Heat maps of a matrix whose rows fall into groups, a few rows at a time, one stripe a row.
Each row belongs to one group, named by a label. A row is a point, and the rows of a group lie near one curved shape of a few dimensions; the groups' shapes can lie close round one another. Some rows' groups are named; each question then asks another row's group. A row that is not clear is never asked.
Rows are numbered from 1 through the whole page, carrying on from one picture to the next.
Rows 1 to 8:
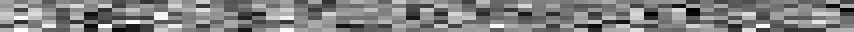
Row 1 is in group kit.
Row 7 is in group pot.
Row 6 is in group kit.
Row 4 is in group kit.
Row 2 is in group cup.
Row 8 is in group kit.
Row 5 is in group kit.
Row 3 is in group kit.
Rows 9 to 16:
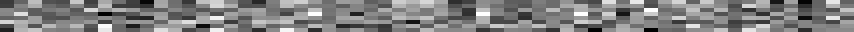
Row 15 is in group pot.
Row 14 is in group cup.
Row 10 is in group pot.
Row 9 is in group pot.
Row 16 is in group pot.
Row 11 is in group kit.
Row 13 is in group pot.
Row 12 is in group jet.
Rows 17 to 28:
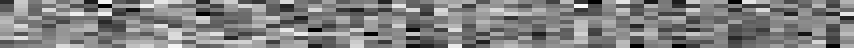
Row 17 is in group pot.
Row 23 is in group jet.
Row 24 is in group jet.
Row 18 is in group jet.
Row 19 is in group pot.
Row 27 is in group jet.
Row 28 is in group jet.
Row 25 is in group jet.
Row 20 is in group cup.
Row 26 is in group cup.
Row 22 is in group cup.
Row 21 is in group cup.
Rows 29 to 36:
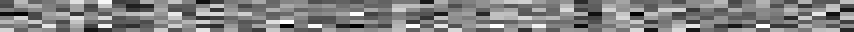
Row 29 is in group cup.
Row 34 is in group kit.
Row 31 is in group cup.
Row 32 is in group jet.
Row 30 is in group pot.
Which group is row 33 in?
cup
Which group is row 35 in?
pot
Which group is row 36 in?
kit
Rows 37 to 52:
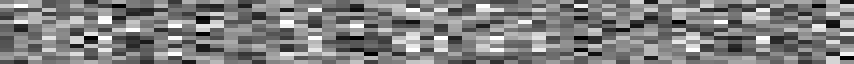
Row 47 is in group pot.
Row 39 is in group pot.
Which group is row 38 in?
jet
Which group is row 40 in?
pot
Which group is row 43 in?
jet
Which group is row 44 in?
kit
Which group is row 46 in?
pot
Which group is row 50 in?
jet
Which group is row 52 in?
pot
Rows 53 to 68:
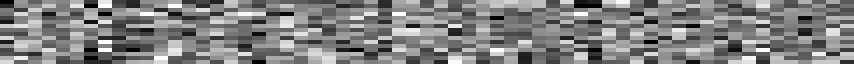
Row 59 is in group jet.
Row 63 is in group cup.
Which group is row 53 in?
cup
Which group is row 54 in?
pot
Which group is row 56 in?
jet
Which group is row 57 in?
pot
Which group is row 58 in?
pot
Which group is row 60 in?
pot
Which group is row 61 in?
pot
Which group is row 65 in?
pot
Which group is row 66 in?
jet
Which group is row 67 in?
kit
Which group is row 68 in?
kit
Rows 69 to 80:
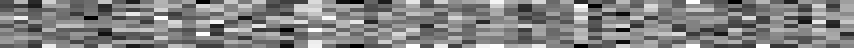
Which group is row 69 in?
pot
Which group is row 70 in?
jet
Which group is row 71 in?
jet
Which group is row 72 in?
kit
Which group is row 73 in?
kit
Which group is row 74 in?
jet
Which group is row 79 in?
kit
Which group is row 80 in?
pot
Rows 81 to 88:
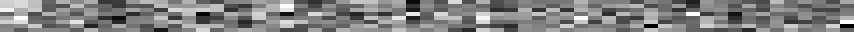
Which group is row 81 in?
jet
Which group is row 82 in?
kit
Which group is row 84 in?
pot
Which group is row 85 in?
jet
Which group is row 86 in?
jet
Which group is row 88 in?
kit
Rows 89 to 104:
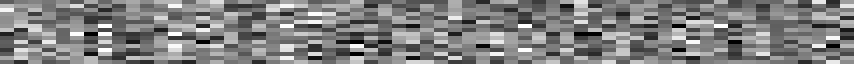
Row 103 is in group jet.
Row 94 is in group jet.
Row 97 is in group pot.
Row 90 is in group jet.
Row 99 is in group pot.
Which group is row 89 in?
jet
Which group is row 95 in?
cup
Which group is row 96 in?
kit
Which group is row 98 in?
cup
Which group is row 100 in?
jet
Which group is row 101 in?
cup
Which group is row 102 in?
pot
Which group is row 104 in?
pot
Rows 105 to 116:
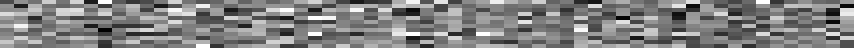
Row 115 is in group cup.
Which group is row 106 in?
kit
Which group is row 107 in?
jet
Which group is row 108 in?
cup
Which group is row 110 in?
cup
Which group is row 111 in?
kit
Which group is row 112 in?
jet
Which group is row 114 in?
jet
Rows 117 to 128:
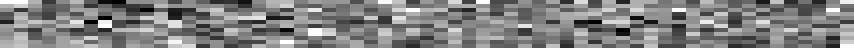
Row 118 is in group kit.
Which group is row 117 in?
jet
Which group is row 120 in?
pot
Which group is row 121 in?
jet
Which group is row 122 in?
pot
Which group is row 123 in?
cup
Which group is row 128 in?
cup
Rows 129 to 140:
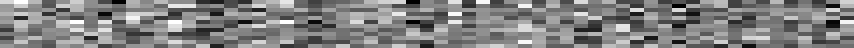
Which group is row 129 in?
jet
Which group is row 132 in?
jet
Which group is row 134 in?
jet
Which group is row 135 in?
cup
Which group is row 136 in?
cup
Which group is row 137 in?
pot
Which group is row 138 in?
cup
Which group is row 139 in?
cup
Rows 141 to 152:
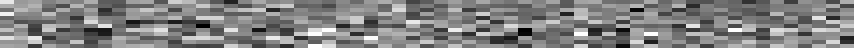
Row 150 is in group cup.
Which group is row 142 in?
kit
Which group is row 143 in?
jet
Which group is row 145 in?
jet
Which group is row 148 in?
kit
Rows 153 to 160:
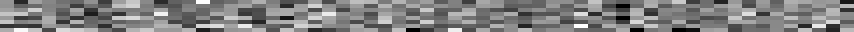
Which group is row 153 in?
kit
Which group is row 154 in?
kit
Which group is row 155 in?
cup
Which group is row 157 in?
kit
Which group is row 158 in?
cup
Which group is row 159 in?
jet
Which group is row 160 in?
jet
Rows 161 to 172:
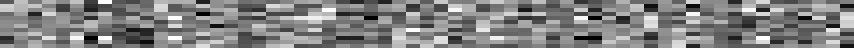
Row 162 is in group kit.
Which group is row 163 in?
kit
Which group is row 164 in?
pot
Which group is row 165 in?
jet
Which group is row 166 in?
kit
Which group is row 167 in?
cup
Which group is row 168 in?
pot
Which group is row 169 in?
kit
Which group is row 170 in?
pot
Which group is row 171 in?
pot
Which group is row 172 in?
kit
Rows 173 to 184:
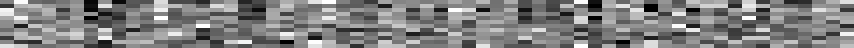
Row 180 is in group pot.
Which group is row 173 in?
kit
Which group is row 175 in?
kit
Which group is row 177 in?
kit
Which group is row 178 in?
jet
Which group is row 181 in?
jet
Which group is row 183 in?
kit
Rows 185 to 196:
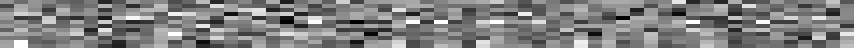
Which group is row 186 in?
pot
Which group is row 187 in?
jet
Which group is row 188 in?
cup
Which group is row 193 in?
jet
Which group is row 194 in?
jet
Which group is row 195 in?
jet
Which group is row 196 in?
jet
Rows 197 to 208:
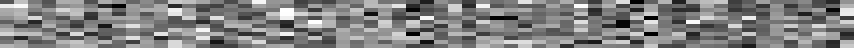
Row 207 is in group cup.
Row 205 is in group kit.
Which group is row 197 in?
cup
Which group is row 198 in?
jet
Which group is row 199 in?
jet
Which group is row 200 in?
jet
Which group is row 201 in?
cup
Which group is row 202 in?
kit
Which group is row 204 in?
cup
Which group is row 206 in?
kit
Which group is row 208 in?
cup
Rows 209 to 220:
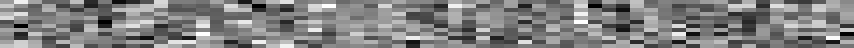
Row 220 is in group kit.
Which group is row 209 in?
kit
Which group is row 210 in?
kit
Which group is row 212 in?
jet
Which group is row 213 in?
cup
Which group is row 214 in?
jet
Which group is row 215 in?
kit
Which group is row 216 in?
kit
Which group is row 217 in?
kit
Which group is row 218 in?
pot
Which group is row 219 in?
cup
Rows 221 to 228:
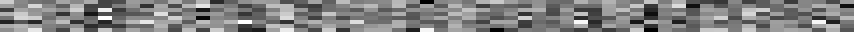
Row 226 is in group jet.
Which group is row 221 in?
cup
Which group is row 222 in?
kit
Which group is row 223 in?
cup
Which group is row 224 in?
kit
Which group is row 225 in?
cup
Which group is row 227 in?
kit
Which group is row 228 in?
cup
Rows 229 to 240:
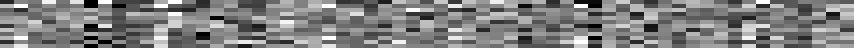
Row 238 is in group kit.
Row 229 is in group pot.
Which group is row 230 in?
kit
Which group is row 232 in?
jet
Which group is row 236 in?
kit
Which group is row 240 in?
kit
